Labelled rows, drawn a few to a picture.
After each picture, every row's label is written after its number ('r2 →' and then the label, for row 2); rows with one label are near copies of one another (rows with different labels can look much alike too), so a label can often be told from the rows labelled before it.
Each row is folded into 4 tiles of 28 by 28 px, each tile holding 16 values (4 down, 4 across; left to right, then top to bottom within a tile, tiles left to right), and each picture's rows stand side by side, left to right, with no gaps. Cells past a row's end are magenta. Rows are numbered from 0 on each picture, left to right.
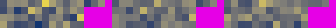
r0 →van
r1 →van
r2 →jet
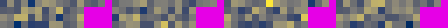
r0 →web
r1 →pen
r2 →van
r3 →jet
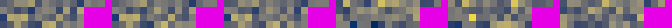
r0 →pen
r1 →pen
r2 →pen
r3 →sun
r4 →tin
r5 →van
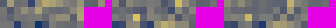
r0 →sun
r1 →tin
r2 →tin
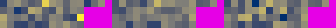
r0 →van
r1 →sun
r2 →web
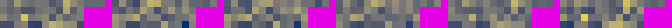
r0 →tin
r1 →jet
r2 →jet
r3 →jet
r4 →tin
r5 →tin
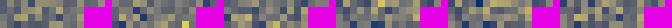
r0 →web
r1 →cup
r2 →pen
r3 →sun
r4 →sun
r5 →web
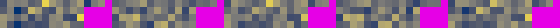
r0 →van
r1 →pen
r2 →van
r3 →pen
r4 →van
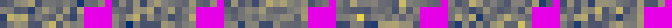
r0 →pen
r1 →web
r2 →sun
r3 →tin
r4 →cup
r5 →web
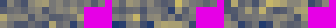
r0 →jet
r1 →tin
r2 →sun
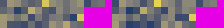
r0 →van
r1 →van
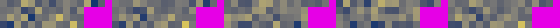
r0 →cup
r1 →cup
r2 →jet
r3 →sun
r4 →cup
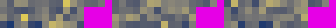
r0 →tin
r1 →jet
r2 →sun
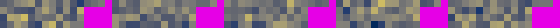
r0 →pen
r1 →jet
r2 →tin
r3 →sun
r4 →pen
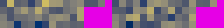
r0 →sun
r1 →web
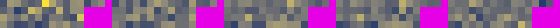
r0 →van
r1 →web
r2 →tin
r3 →tin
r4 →cup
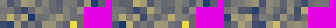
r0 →cup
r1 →cup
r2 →pen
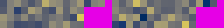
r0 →van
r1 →cup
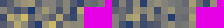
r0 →pen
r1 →web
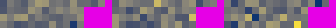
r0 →jet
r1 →van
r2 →cup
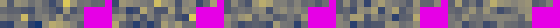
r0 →tin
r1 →van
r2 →jet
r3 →web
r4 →sun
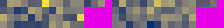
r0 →van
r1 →sun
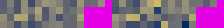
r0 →web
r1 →jet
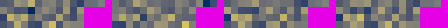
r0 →pen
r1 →cup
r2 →pen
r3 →pen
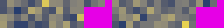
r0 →van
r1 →cup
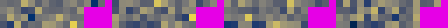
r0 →cup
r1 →van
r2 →tin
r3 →web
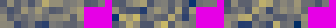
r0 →sun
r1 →pen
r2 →jet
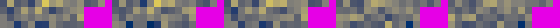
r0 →sun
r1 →sun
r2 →sun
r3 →jet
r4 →jet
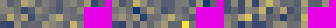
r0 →cup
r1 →cup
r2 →web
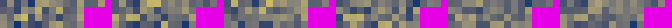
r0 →web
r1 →jet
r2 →sun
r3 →pen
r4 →pen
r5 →jet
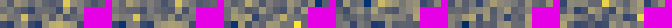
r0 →tin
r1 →tin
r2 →cup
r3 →sun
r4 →web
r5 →van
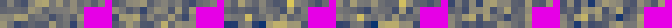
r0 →jet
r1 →pen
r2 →tin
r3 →tin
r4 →web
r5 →web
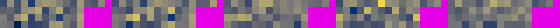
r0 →web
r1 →web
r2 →jet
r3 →van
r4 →sun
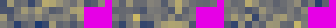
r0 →sun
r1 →tin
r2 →cup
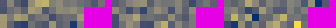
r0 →jet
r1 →pen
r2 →cup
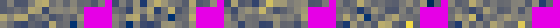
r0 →jet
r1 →web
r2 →sun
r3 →cup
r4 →cup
